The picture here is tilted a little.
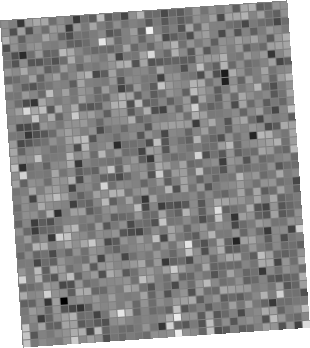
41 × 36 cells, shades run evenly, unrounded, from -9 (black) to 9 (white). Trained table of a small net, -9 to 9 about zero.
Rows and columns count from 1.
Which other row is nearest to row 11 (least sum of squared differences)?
14
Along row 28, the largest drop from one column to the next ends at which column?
5
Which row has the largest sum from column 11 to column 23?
23
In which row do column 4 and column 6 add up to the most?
13
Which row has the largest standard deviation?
41
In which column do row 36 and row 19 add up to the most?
36
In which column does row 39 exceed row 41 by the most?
35
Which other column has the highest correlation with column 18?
9
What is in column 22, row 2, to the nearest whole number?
-1
